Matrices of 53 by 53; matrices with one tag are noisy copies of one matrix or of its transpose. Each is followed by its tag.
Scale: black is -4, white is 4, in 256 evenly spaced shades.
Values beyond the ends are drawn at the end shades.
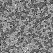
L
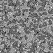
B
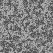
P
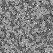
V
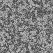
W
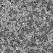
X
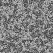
P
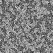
V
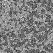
X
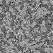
V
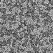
B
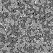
W
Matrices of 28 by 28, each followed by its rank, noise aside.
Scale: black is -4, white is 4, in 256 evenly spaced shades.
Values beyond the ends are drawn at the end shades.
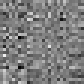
four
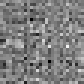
five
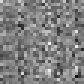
five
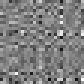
three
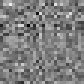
five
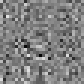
five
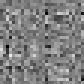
four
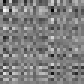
one
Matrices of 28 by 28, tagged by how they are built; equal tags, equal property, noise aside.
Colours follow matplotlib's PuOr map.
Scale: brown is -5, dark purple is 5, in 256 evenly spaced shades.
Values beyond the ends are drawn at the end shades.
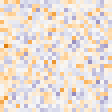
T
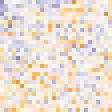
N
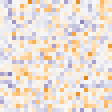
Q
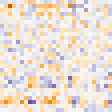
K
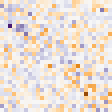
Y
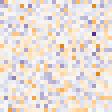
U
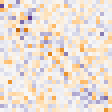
Y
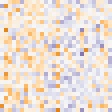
Q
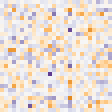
K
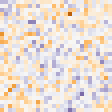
N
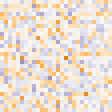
T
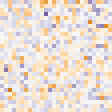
K
